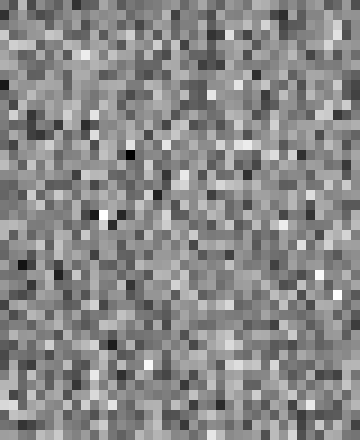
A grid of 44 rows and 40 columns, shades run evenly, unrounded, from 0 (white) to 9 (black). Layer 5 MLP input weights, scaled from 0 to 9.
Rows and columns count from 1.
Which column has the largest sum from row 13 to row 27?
11
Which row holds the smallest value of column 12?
22
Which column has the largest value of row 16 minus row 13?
15
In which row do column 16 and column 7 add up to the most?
28
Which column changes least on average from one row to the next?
16
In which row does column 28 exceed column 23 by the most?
21
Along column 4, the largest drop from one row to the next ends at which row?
38
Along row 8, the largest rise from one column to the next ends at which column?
29
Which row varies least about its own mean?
32
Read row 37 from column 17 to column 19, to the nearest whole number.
0 4 6
